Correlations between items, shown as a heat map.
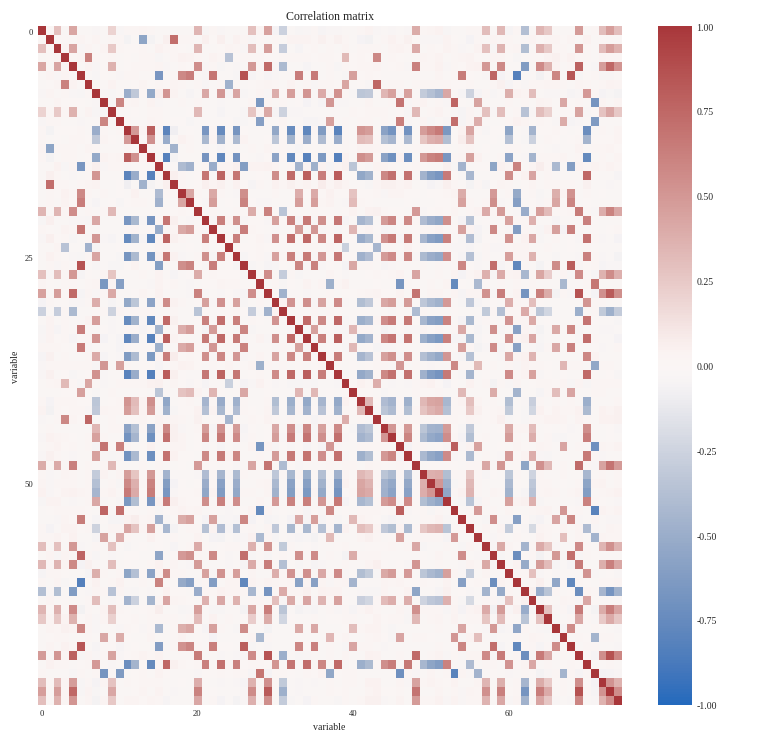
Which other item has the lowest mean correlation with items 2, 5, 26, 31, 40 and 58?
61
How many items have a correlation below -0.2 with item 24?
4
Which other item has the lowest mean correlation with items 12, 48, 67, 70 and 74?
62
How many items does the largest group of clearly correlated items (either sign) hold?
26
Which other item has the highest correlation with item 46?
53
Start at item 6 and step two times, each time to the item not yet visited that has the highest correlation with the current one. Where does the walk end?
3
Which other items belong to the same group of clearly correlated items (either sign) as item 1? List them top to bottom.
13, 17
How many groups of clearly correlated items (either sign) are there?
6
